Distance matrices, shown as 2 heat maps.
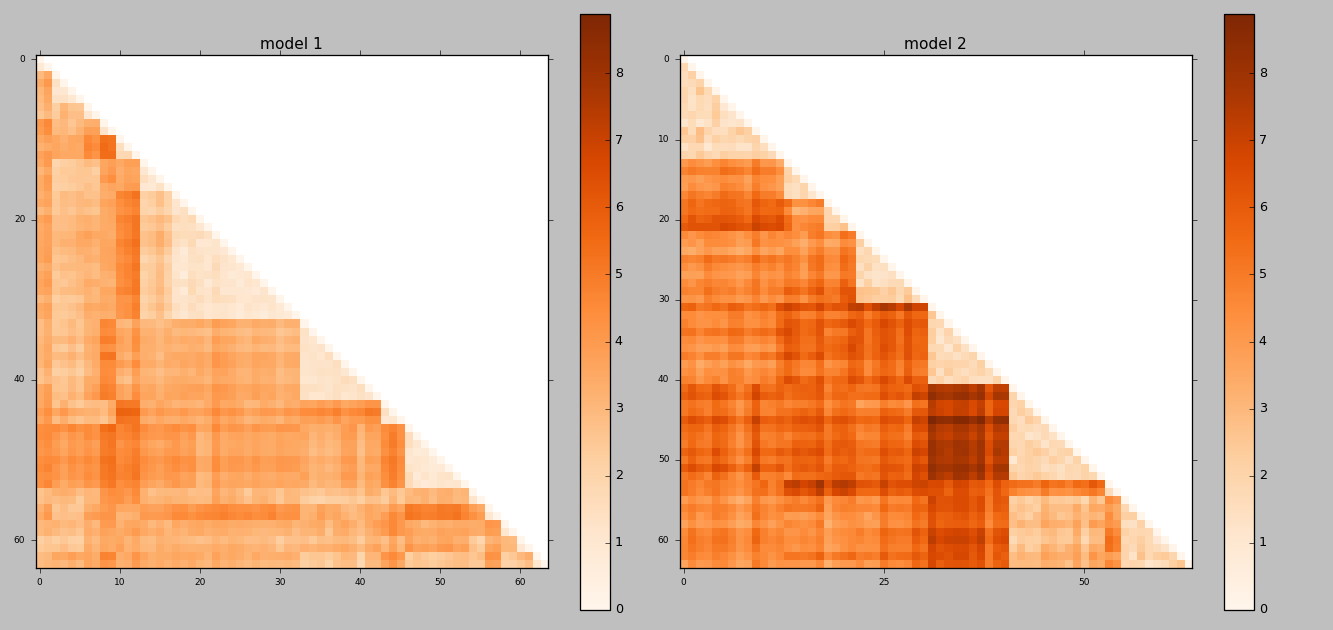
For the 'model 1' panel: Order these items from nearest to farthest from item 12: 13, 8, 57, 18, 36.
57, 13, 36, 18, 8
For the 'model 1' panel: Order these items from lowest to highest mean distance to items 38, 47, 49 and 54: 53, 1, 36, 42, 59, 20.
53, 36, 42, 20, 59, 1
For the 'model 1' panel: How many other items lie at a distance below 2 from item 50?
7
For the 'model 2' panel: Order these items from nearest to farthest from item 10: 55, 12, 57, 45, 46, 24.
12, 24, 55, 57, 46, 45
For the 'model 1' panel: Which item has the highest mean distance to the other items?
12
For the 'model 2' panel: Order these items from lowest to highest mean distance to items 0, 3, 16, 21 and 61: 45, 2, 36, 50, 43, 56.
2, 56, 43, 50, 36, 45
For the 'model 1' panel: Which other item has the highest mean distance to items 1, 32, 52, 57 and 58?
44
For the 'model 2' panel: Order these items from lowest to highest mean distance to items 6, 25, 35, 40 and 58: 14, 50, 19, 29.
29, 19, 14, 50
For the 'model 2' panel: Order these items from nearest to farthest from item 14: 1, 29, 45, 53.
1, 29, 45, 53
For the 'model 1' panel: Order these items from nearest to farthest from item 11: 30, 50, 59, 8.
59, 30, 50, 8
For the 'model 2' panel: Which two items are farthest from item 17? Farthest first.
53, 54
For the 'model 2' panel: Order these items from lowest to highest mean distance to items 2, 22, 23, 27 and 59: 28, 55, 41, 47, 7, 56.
28, 7, 55, 56, 47, 41
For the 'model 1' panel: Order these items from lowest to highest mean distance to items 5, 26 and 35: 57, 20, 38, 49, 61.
38, 20, 61, 49, 57
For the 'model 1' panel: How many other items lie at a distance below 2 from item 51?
7
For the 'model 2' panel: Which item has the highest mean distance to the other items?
31
